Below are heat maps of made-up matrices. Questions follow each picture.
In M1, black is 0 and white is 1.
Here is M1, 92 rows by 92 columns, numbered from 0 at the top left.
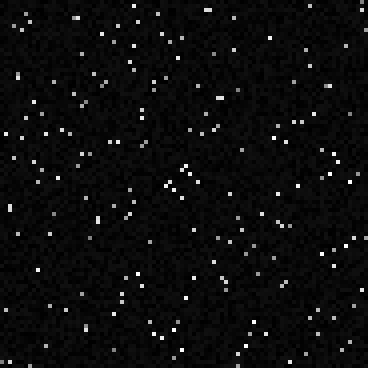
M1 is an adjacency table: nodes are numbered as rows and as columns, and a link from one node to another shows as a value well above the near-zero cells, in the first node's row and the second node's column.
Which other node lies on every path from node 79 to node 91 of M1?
node 59
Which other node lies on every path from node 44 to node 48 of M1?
node 80
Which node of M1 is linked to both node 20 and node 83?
node 38
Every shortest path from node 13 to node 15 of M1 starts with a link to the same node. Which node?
node 53
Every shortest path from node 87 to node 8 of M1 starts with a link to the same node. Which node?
node 45
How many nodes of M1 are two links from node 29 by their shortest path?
4
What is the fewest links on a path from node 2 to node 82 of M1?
7
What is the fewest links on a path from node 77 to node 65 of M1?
7
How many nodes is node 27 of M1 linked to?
1
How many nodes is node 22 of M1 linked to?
2
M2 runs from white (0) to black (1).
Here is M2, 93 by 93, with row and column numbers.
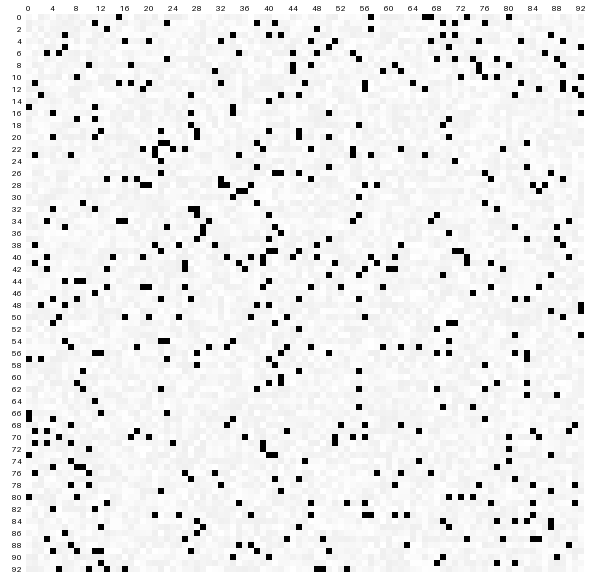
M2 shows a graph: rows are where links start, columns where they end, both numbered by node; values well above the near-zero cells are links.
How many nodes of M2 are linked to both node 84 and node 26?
1
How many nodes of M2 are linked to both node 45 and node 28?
2
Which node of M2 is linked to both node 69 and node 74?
node 65
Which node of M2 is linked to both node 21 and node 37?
node 83
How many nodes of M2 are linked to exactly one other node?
3
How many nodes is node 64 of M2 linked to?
1
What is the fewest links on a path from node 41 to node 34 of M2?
4
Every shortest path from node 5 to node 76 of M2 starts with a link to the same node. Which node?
node 92
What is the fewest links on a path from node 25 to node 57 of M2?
2
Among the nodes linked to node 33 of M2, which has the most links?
node 40
